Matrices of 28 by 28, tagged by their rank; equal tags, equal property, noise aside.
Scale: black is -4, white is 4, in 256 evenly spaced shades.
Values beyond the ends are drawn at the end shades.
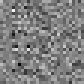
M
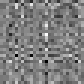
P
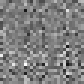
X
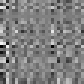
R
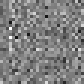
M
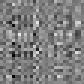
P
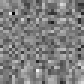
X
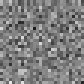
M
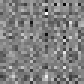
P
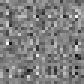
X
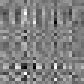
R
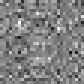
M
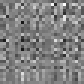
P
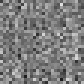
M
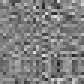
X
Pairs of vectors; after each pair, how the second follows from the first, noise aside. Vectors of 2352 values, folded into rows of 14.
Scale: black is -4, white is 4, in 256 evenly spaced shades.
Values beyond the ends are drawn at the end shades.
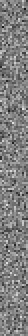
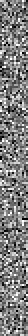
scaled up.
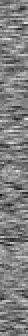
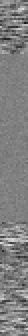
negated, partly zeroed.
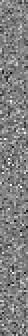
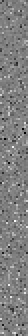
negated, partly zeroed.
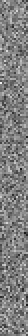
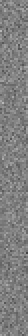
reversed, negated, shrunk.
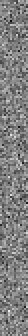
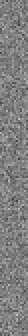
reversed, negated, shrunk.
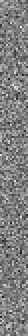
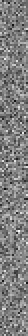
shuffled.
